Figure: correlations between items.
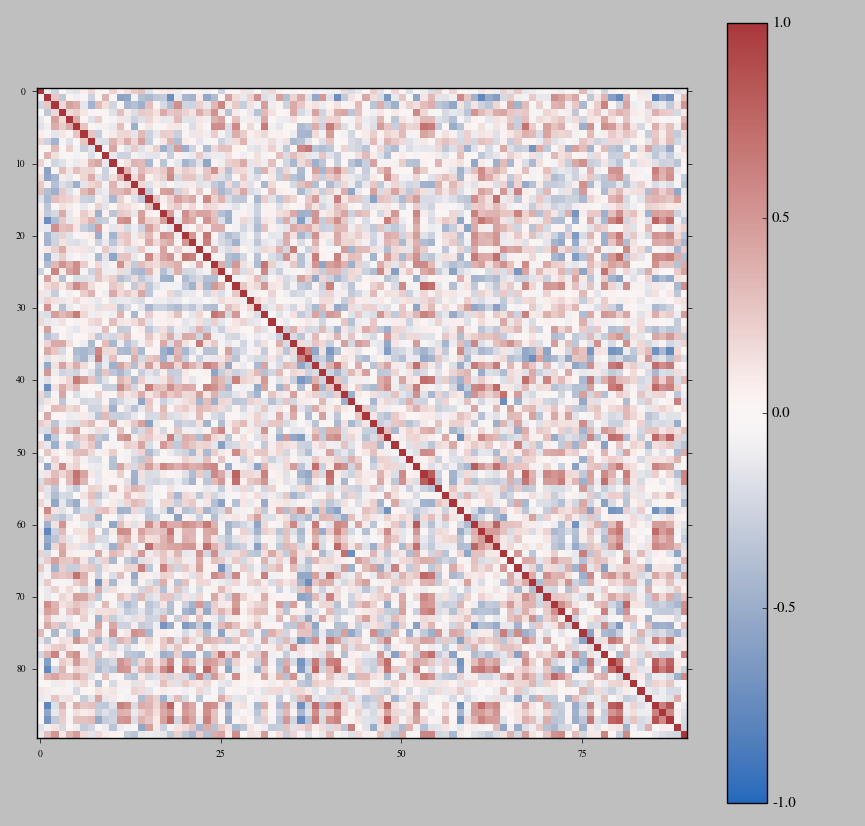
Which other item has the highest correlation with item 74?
78
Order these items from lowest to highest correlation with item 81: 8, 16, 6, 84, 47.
84, 16, 8, 47, 6
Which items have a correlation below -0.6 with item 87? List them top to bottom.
1, 36, 58
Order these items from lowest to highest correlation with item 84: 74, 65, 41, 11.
65, 11, 41, 74
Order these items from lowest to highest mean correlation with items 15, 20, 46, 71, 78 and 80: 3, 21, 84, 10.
10, 84, 21, 3
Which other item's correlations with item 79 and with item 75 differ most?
76
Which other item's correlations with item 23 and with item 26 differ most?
80
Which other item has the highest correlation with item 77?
35
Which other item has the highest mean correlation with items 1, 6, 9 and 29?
71
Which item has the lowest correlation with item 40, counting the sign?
36
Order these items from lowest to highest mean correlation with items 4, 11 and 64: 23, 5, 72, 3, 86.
23, 72, 86, 5, 3
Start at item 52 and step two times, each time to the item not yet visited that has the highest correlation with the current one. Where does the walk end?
63
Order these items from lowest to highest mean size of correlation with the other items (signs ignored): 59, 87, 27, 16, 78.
16, 59, 27, 78, 87
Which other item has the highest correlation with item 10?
75
